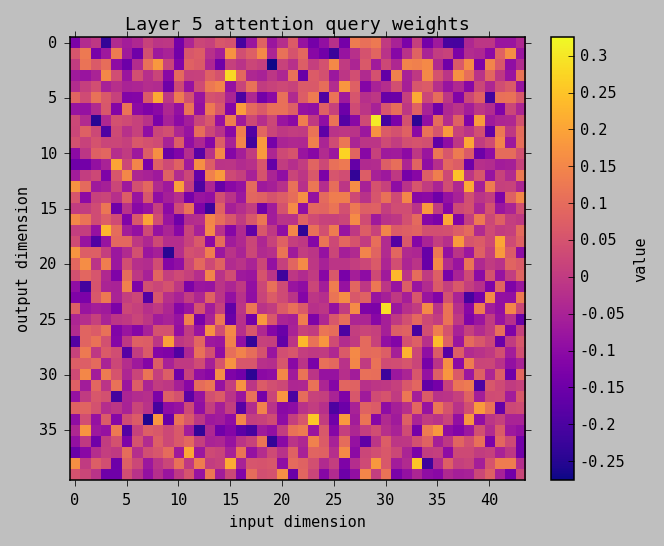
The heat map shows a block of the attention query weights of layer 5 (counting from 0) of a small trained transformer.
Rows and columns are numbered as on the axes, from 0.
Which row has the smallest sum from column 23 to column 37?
0
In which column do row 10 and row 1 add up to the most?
18
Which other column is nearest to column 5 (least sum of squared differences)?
19
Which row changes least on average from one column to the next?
4
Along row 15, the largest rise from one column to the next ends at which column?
14
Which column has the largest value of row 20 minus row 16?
35
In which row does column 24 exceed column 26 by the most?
26
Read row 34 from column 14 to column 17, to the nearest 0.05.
-0.05 -0.1 0.15 0
